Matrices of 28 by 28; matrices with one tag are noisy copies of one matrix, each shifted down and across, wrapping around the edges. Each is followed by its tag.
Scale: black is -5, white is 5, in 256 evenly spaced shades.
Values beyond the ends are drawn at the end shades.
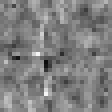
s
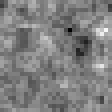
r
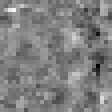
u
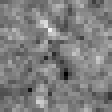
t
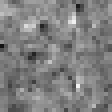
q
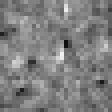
q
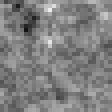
r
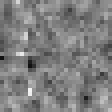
s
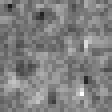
q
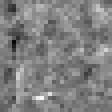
u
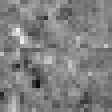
t
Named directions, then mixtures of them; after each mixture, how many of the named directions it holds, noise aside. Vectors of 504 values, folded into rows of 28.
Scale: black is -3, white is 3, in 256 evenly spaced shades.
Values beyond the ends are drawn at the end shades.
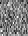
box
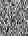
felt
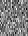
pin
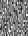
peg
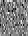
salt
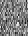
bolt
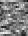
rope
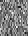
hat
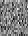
four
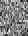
four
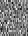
four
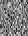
two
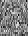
three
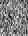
one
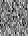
four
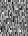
four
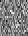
three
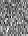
one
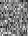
three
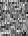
two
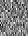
two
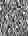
three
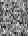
two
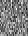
one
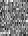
four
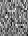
three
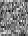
three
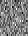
four
